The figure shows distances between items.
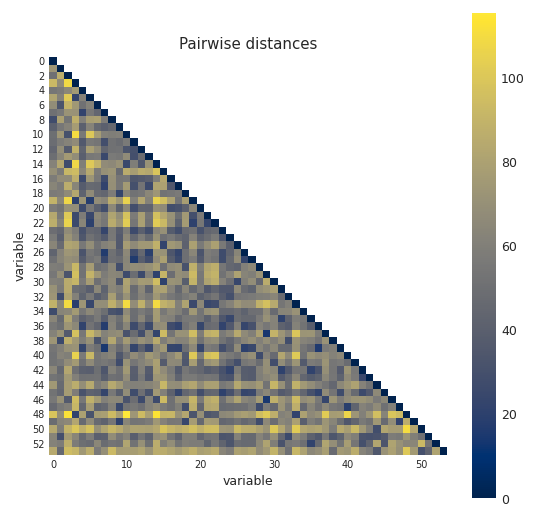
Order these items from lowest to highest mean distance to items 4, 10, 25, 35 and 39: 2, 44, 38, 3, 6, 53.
6, 38, 2, 44, 53, 3
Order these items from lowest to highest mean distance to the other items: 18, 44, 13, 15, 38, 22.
13, 18, 38, 22, 44, 15
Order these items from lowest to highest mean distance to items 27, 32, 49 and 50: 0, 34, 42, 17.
42, 17, 34, 0
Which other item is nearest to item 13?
26
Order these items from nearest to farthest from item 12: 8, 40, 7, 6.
7, 8, 40, 6
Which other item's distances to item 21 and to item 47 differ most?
40
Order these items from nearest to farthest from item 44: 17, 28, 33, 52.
17, 28, 52, 33
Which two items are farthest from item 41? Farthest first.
50, 53
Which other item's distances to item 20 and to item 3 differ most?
16
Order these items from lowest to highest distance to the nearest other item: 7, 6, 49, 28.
7, 49, 28, 6
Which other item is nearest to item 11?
27
